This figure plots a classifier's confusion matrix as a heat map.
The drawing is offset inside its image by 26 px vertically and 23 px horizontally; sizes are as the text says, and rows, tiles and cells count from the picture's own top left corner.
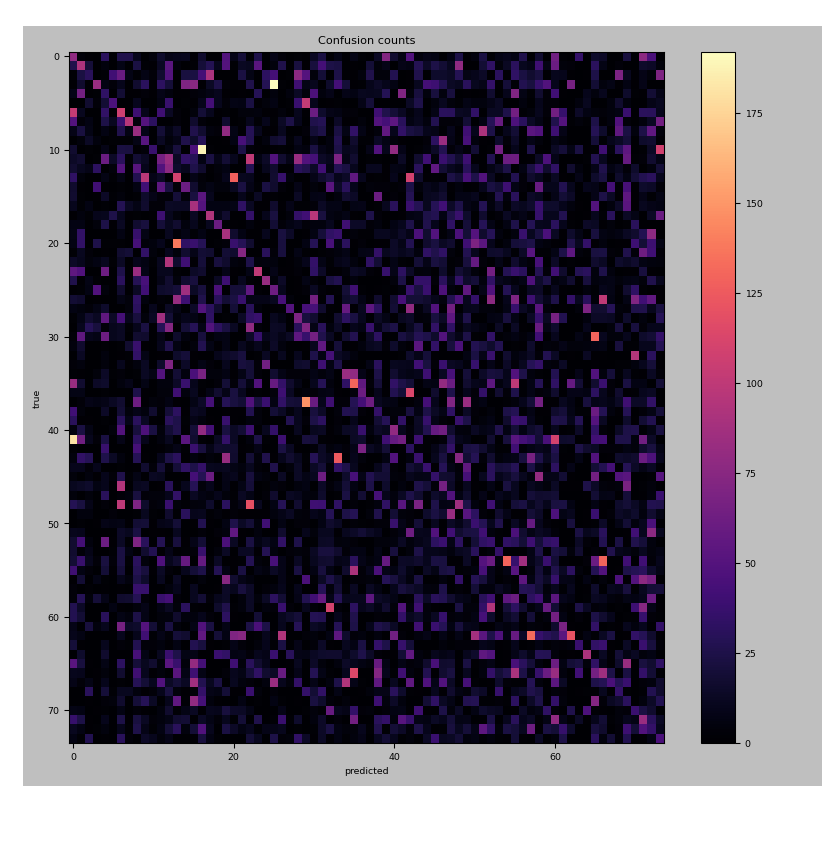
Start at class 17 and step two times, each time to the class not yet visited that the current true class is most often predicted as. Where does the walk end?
65
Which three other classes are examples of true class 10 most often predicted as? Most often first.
16, 73, 40
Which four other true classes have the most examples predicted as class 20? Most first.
13, 62, 51, 65
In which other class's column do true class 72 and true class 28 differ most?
11
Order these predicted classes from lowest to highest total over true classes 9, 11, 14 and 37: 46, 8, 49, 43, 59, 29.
43, 59, 8, 46, 49, 29
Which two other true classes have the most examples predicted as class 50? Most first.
62, 20
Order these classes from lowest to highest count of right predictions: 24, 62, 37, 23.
37, 24, 23, 62
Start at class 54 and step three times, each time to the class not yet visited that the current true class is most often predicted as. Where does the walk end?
55
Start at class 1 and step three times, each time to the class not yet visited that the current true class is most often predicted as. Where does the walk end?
12
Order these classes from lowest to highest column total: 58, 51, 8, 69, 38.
51, 38, 69, 58, 8
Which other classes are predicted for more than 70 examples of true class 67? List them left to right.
15, 25, 34
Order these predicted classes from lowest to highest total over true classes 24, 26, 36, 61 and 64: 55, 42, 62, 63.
63, 62, 55, 42
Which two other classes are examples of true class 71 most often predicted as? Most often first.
60, 35
